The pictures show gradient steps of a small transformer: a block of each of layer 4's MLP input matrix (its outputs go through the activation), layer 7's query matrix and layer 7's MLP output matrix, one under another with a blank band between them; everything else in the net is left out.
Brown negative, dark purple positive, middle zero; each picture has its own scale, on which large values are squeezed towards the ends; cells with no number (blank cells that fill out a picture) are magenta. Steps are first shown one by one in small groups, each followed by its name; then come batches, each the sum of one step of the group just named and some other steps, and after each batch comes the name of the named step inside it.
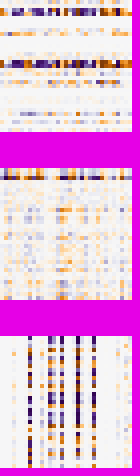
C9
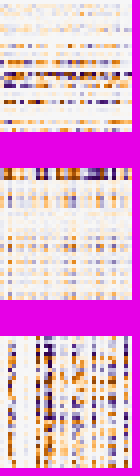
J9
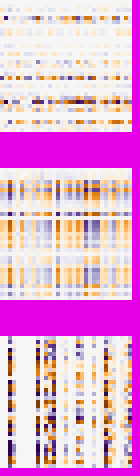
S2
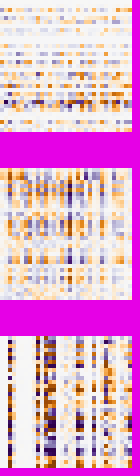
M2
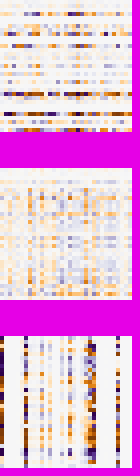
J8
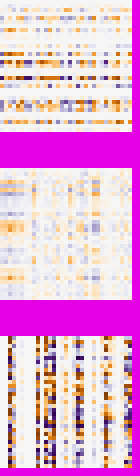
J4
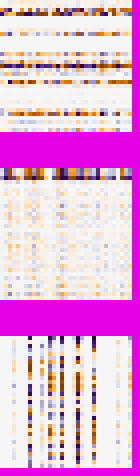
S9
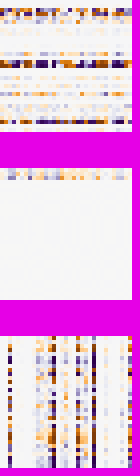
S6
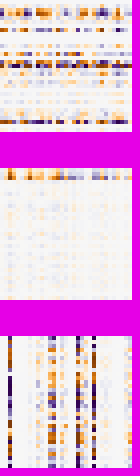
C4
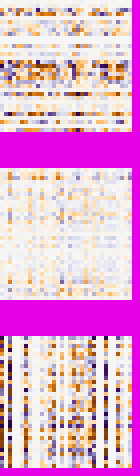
J8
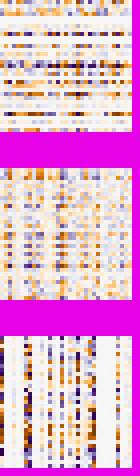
J8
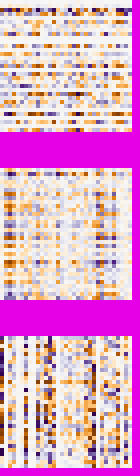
J8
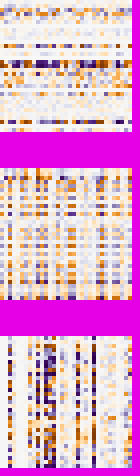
S6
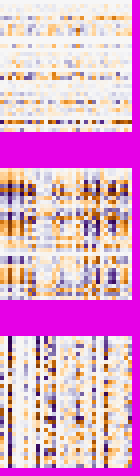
S2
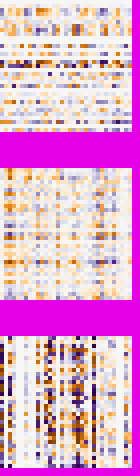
C4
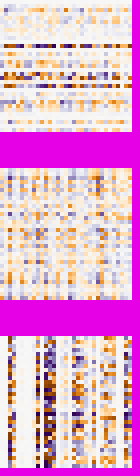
J4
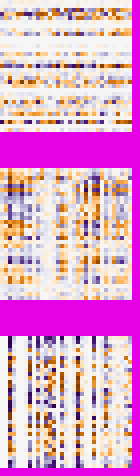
S9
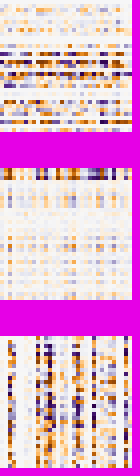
J9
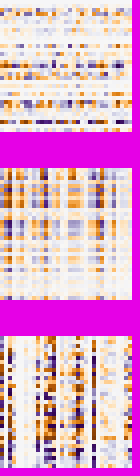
S6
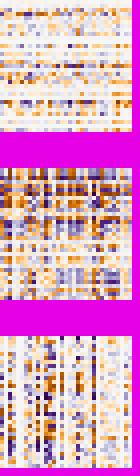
S9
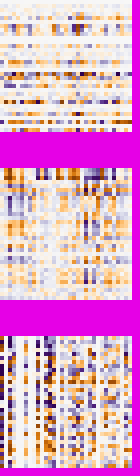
J9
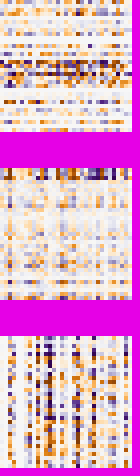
J9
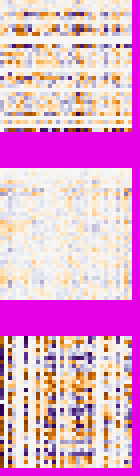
J4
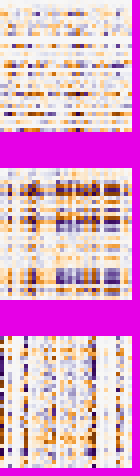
J8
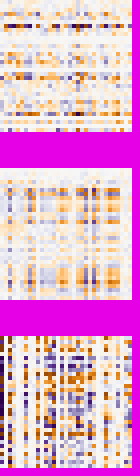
J4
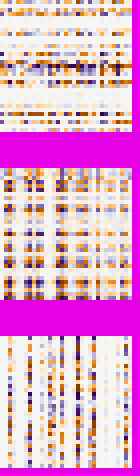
S9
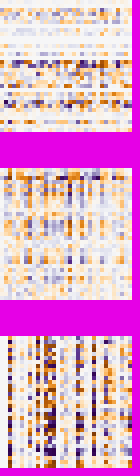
M2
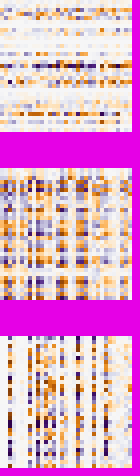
S9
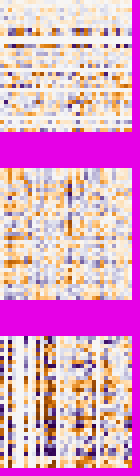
M2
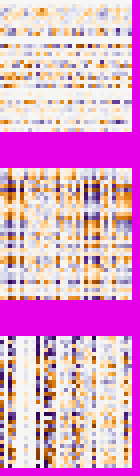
C4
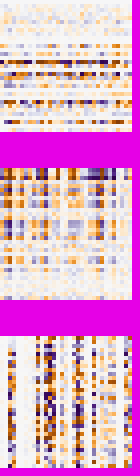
J9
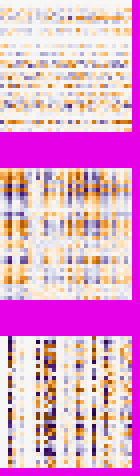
M2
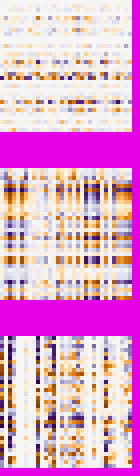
S2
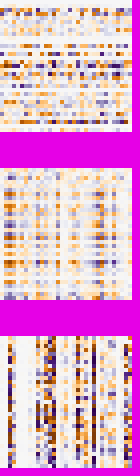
S6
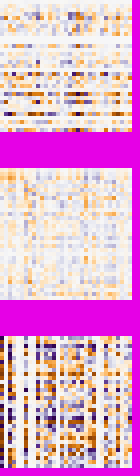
J8
